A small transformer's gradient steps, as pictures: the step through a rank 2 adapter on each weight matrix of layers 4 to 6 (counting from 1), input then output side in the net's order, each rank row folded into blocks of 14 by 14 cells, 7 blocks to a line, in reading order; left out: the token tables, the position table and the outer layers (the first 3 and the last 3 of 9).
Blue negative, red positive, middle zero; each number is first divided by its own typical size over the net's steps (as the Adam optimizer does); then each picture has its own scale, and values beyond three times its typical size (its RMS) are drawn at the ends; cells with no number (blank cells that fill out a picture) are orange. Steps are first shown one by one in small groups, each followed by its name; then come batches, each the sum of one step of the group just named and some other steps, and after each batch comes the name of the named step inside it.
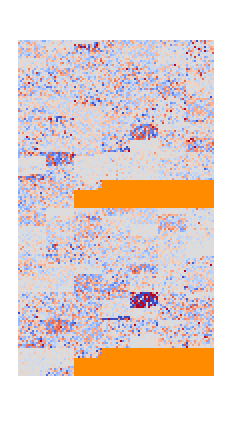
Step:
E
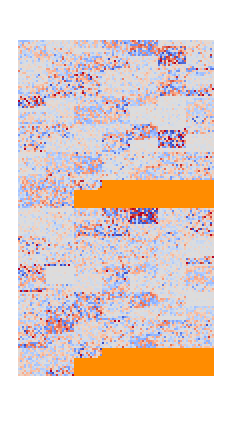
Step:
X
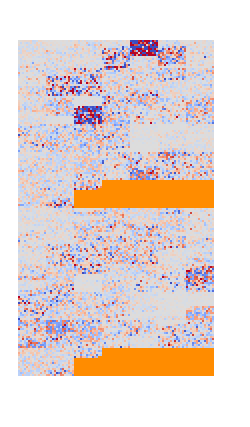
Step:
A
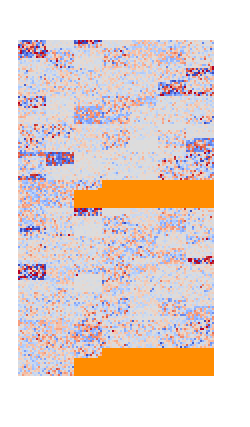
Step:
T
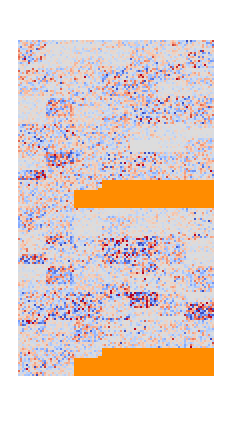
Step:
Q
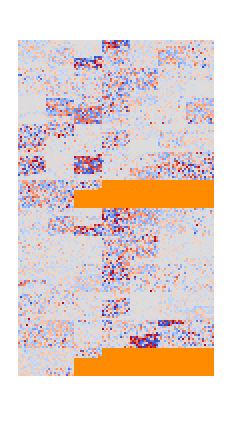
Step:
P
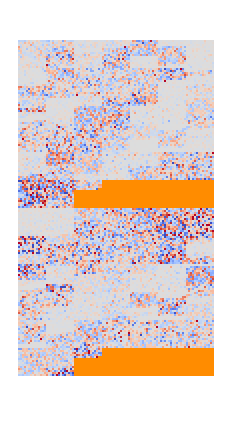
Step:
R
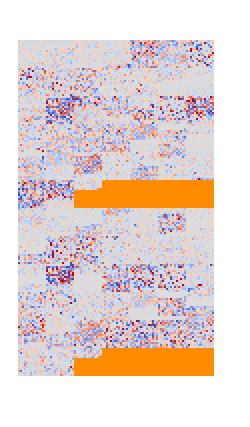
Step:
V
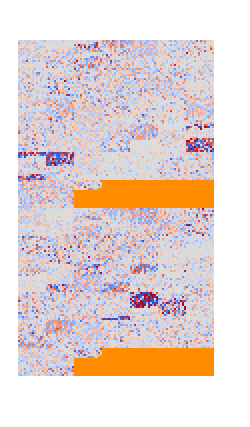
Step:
E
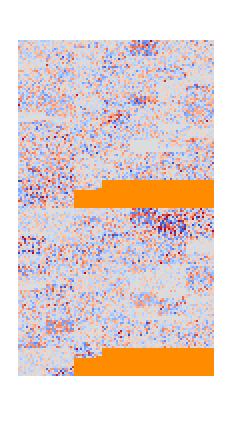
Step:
R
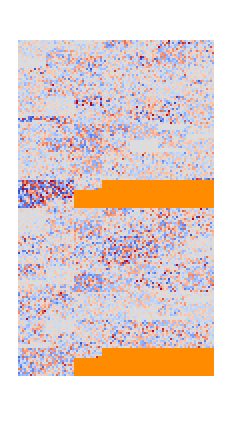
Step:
R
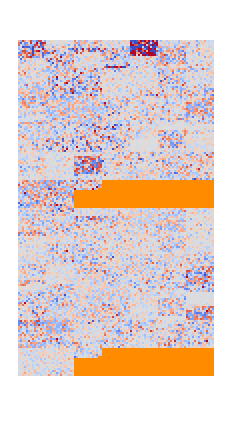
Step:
A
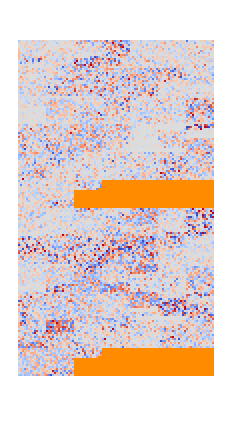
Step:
Q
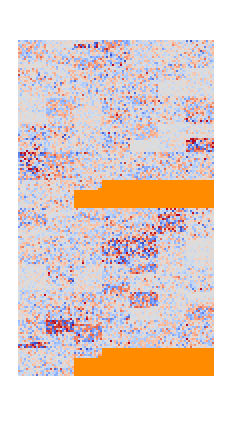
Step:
Q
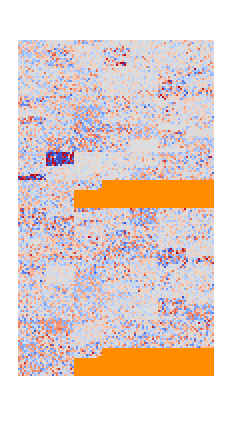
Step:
T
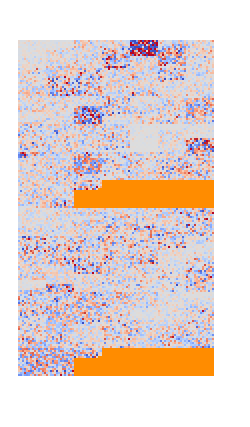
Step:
A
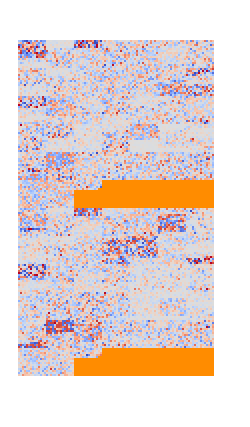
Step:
T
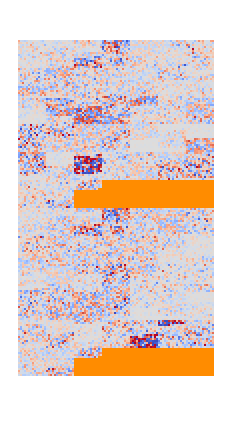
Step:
P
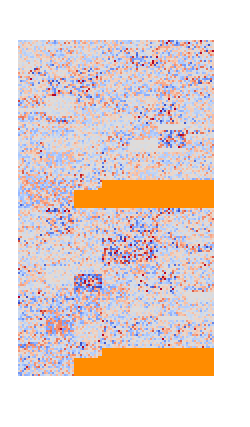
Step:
X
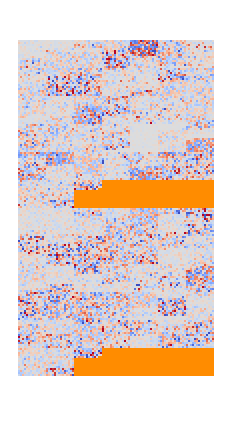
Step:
A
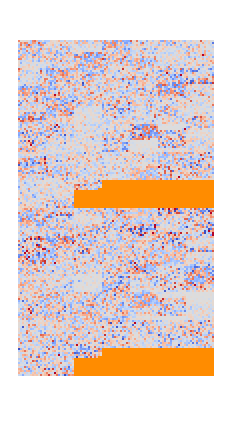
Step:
X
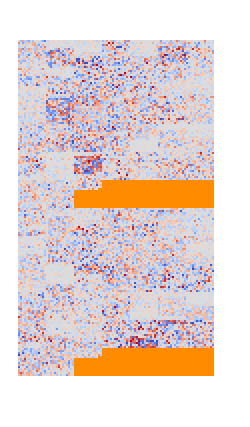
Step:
P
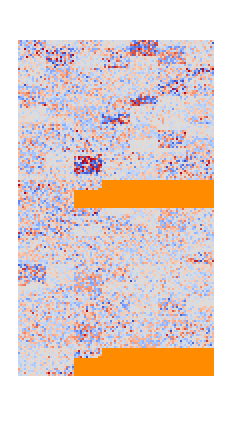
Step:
T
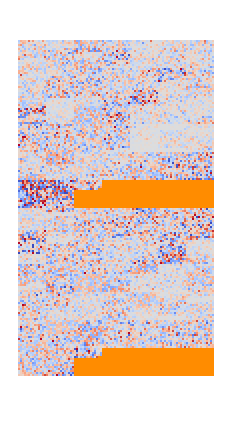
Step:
R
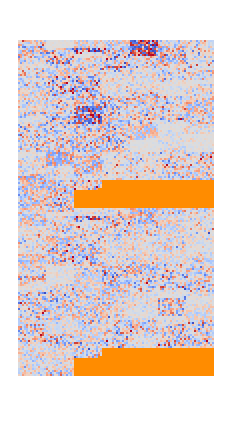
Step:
A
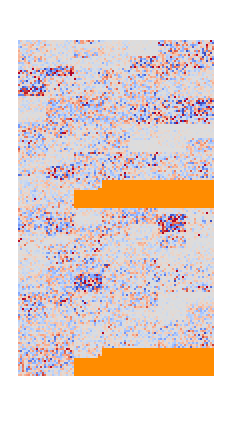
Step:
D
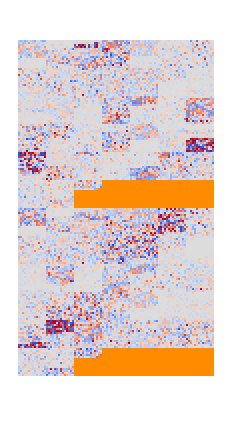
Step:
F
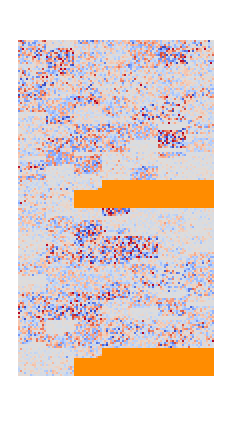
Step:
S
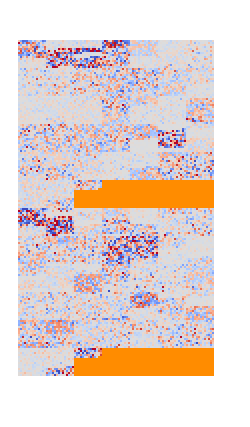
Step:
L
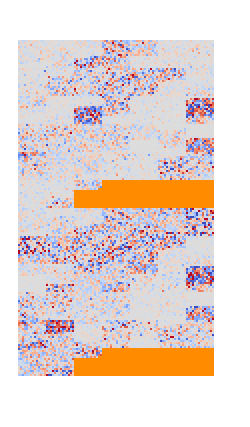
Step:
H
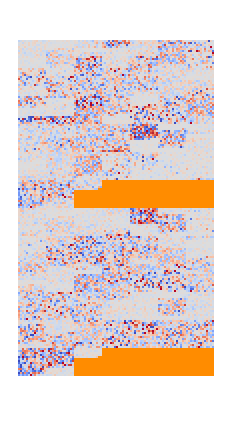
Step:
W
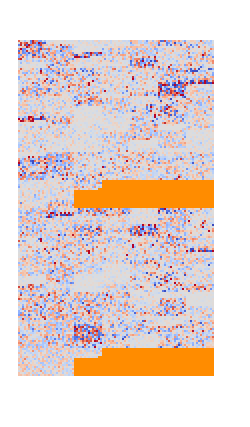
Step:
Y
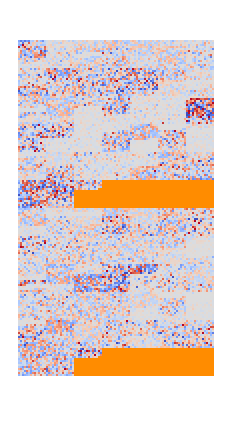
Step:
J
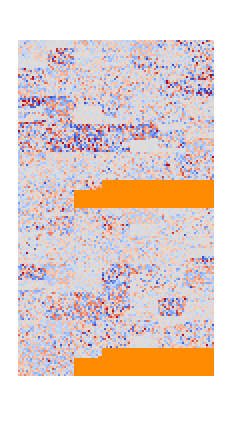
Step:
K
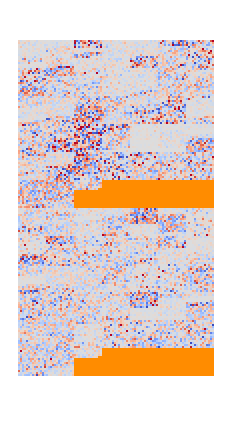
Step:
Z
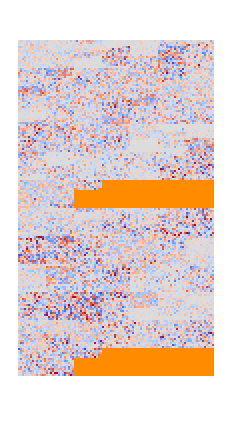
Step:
D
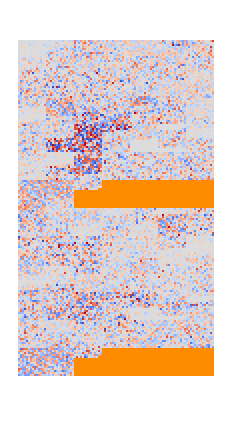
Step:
Z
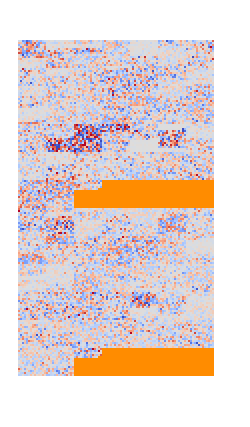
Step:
L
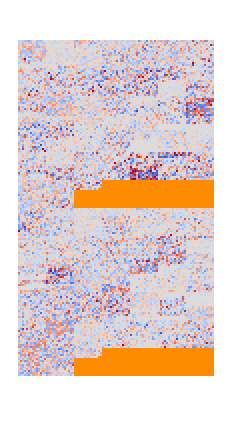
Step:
J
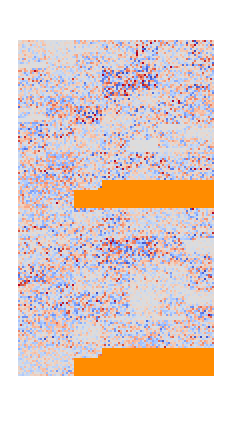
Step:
H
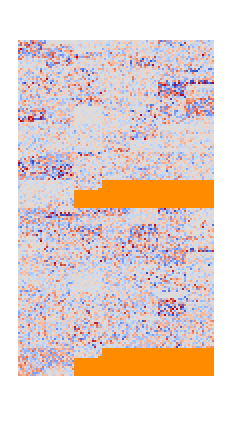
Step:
Y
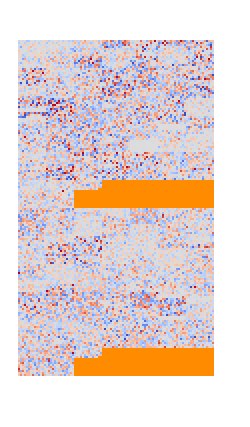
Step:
K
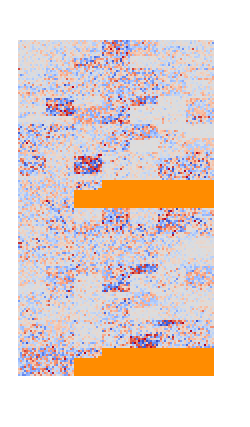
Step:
J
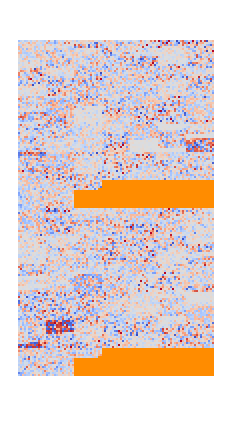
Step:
F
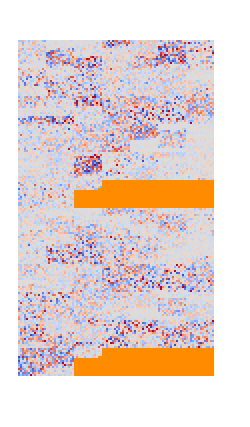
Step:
W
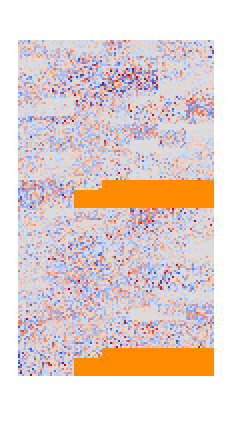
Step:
W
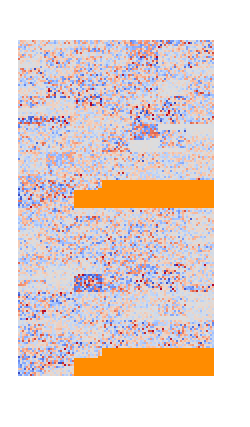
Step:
W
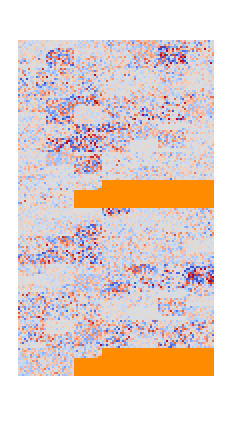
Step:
S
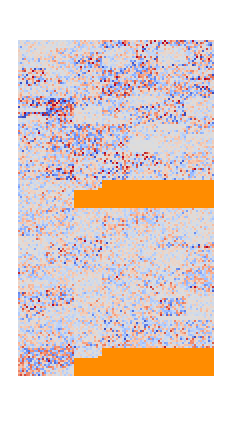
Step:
K
